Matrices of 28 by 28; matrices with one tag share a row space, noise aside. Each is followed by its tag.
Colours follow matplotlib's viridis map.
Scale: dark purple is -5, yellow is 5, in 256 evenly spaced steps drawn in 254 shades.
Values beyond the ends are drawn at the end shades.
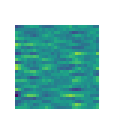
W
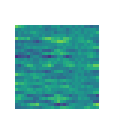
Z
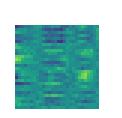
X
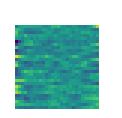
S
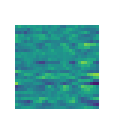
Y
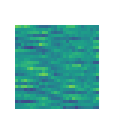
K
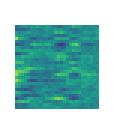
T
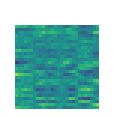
Y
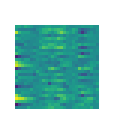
X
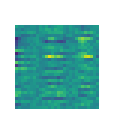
X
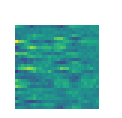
T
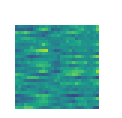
K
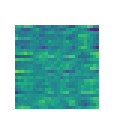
Y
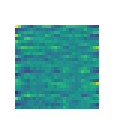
S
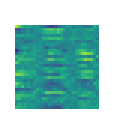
X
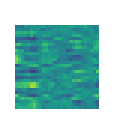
W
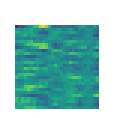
K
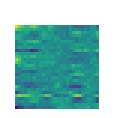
W
